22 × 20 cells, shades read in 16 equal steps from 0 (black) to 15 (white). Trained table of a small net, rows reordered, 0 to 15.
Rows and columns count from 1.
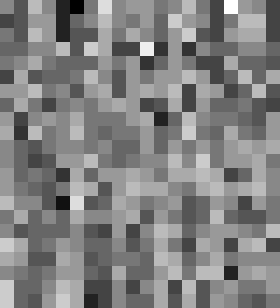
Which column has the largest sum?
13
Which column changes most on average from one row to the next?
17
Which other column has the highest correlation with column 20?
6
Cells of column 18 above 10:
2
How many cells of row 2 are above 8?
8
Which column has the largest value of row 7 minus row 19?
3
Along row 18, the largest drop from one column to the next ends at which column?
20
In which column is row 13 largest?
15
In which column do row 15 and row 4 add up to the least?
14
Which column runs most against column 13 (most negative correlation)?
1
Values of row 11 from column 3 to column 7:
5 7 8 8 7
